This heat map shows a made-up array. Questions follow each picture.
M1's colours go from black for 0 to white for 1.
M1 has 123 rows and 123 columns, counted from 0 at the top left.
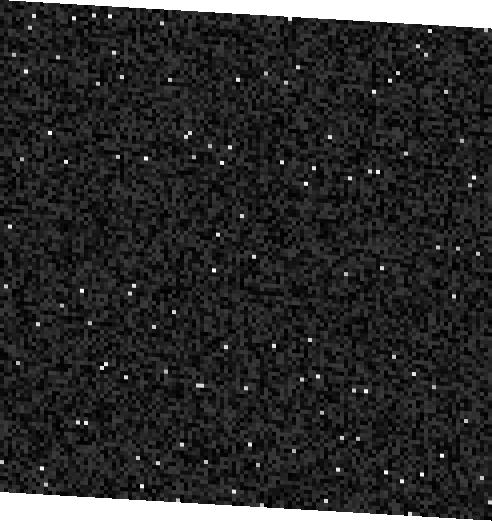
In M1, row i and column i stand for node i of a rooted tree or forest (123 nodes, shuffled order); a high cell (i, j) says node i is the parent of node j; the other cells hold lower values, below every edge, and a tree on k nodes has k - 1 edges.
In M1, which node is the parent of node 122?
118
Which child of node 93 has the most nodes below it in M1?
50
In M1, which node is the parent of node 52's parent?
69
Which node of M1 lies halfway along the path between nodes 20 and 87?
16
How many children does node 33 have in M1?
2
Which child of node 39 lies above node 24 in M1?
5
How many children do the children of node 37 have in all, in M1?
10
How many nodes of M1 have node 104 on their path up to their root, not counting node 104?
9
